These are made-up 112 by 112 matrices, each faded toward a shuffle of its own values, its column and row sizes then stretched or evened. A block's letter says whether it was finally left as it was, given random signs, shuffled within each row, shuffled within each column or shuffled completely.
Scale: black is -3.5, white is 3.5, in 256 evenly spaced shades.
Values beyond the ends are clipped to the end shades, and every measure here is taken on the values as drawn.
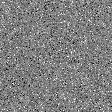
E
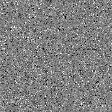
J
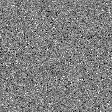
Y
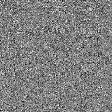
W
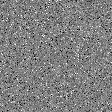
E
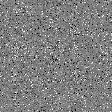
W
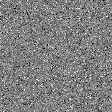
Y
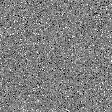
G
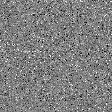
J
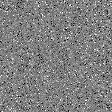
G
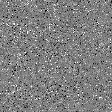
W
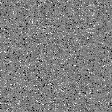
W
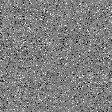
W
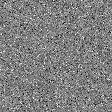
E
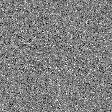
Y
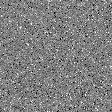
E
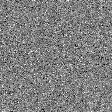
Y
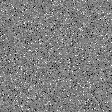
E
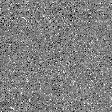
W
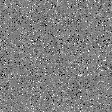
J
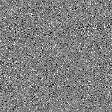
W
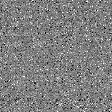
W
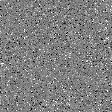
J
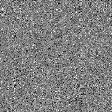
W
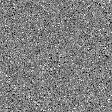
G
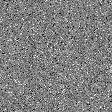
E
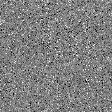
G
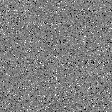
Y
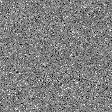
Y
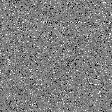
J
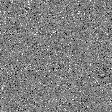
Y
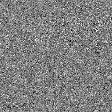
J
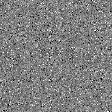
W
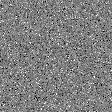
E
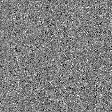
J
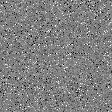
Y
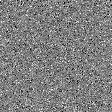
Y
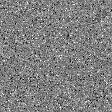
Y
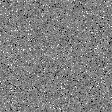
G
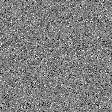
Y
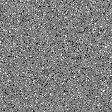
Y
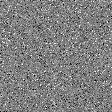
Y
